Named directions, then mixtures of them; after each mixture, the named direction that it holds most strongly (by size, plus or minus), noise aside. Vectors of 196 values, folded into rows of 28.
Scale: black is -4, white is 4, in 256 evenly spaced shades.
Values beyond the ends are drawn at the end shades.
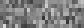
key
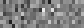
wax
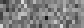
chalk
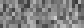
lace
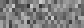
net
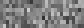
key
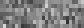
key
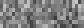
lace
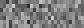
net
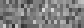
key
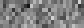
lace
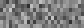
net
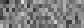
chalk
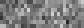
key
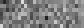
chalk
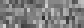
key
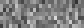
lace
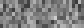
lace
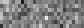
chalk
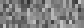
lace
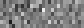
wax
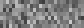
net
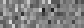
wax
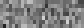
key
